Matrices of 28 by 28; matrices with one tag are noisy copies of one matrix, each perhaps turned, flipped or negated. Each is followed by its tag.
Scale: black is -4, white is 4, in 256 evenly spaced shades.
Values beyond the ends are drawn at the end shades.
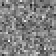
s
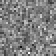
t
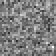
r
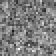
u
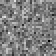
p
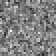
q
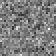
r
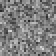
q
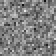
q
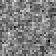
p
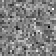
r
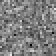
q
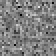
r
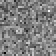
s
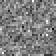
t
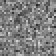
r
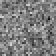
u
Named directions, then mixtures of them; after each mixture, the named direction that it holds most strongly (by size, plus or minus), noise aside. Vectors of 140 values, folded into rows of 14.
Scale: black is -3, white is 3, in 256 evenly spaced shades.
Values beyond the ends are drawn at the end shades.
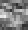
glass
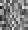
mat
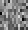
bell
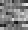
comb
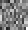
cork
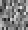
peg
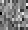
bell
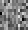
bell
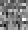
bell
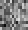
mat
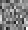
cork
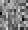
bell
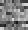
comb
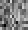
mat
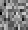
bell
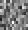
mat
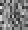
mat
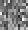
bell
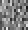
peg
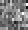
comb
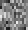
cork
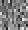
bell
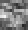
glass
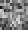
glass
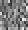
bell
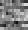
comb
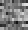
comb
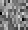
bell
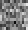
cork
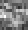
glass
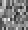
peg
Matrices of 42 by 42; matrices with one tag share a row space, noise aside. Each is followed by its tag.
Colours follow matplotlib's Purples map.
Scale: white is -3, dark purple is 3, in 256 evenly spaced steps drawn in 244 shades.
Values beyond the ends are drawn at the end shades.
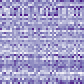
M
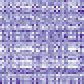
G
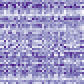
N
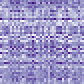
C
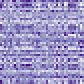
G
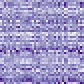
G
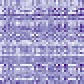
G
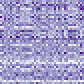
G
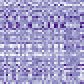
N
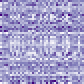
C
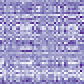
G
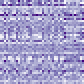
N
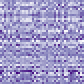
G
